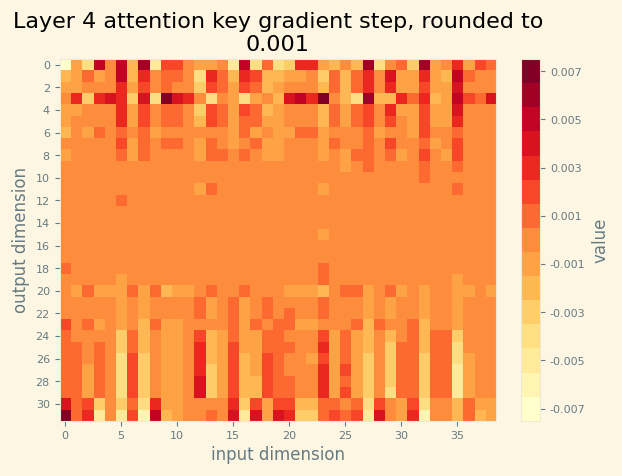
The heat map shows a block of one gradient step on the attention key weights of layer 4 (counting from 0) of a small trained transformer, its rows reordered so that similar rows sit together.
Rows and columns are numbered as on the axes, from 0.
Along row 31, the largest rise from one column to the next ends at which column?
8
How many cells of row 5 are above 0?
14
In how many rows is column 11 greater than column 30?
6
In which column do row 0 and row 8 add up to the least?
0
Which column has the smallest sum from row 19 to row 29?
35
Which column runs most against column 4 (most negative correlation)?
26
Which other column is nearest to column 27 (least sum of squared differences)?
7
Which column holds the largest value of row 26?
12
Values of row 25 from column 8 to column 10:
0 -0.001 -0.001
